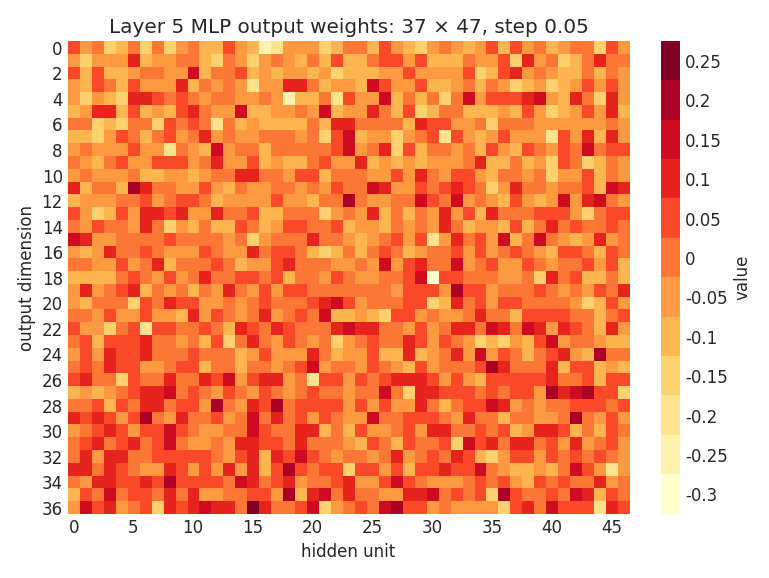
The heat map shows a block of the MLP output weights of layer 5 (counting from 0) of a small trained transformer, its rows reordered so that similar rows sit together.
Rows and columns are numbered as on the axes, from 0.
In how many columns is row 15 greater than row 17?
15
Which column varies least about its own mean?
9
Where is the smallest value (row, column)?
18, 30
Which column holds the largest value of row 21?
21
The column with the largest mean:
45
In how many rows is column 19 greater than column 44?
24
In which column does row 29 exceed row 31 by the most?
6
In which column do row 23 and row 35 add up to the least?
35
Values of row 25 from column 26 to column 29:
0 -0.05 -0.1 0.05
